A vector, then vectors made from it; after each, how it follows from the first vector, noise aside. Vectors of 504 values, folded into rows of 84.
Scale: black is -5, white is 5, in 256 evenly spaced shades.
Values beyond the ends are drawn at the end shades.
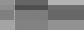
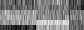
reversed, negated, scaled up.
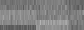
reversed, negated, shrunk.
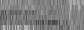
reversed, partly zeroed.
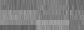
reversed, negated, shrunk.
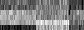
reversed, negated, scaled up.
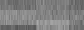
reversed, negated, shrunk.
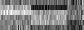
wrapped around, negated, scaled up.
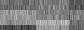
reversed, negated.
